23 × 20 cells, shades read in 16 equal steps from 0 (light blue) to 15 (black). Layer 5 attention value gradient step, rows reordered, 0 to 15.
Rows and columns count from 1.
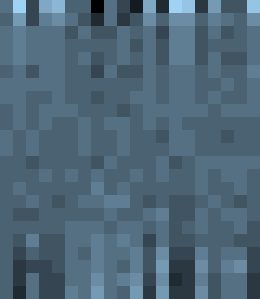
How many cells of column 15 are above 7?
12
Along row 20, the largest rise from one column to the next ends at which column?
14
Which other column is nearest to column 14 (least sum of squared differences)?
15
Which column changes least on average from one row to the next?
1
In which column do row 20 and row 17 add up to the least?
13
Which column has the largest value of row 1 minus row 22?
8
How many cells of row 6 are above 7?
11
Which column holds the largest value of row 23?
2
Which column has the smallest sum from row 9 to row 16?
10
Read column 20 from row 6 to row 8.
6 7 7
